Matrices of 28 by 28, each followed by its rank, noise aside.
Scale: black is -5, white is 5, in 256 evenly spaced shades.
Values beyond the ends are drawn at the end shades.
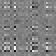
one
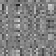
three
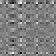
one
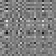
two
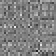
four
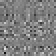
three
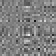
three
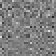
four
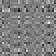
two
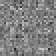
six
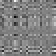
two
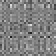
three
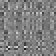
two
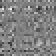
four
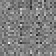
four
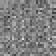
four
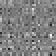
four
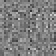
four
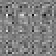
three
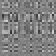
two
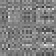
three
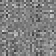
four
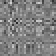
three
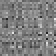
three
